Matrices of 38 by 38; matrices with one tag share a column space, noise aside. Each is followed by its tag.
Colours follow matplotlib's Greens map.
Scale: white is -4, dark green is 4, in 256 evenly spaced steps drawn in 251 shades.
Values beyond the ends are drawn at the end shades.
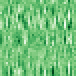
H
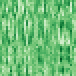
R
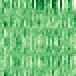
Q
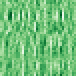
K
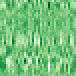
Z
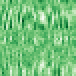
H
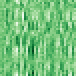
K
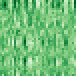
Q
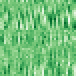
H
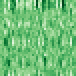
Q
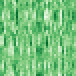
K
